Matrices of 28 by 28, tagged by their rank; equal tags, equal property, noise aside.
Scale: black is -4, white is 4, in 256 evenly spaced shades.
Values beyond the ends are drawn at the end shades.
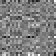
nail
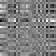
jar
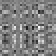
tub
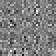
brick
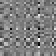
tub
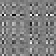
jar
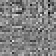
brick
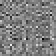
brick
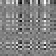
jar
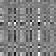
jar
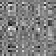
nail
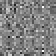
brick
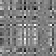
jar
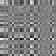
jar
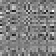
nail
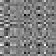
tub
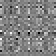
tub
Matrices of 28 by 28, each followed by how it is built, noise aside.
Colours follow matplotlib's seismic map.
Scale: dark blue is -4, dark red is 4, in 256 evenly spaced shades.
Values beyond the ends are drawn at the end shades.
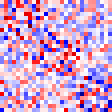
block diagonal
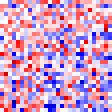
blocks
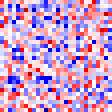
blocks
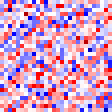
Hankel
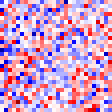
Hankel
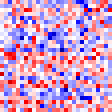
blocks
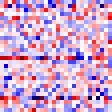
uneven rows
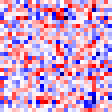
low rank
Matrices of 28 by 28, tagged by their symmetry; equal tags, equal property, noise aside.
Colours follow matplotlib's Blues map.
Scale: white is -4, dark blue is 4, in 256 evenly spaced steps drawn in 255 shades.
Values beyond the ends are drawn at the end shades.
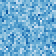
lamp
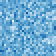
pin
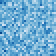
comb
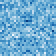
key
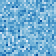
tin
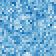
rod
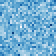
comb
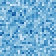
rod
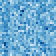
pin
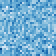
pin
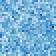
rod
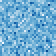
rod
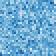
lamp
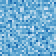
lamp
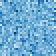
comb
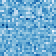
key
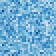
pin
